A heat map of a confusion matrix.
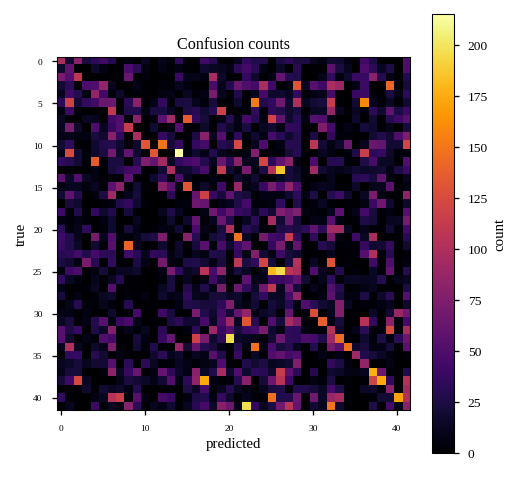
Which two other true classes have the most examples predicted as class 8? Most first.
22, 41
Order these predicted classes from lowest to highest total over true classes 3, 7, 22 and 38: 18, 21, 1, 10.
10, 18, 1, 21
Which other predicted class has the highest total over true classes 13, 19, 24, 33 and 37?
26
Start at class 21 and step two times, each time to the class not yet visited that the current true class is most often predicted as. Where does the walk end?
25
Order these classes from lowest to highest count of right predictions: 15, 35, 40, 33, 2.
35, 2, 15, 33, 40
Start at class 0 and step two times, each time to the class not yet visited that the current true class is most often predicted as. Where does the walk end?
18
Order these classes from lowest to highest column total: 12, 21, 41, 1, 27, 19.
12, 1, 21, 19, 27, 41
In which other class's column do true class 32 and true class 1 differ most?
39
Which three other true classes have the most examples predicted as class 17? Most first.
38, 16, 25
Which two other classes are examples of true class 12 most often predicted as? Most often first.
4, 24
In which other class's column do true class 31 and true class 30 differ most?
36
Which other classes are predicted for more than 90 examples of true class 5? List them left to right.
1, 23, 28, 32, 36
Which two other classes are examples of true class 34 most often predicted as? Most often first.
23, 1
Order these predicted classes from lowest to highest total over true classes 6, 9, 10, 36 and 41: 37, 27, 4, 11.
11, 4, 37, 27
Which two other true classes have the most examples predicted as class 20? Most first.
33, 31
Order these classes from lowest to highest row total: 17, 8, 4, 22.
17, 4, 8, 22
